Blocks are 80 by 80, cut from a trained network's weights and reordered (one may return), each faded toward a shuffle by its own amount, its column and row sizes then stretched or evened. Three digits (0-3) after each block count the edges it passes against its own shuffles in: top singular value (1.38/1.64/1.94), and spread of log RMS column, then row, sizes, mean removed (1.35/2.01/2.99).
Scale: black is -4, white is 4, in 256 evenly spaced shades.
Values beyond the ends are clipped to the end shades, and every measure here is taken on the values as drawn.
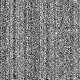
3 1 1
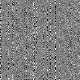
2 3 0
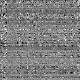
3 2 2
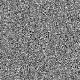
1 1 0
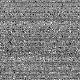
2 1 2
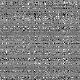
2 2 3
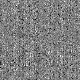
1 1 1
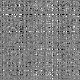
3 2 3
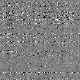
0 1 3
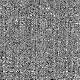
1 0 2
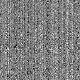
3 2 1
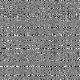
2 1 3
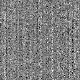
2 2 0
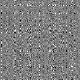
3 3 2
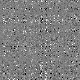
0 2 2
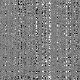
2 3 2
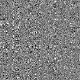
1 2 1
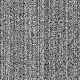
3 0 1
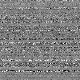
2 0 3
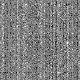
3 2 2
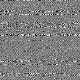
2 0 3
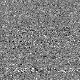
0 0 2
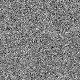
0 0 1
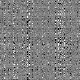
2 3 1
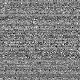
2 0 2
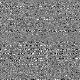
1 0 3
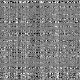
3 0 3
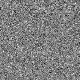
0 0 0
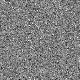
0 1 0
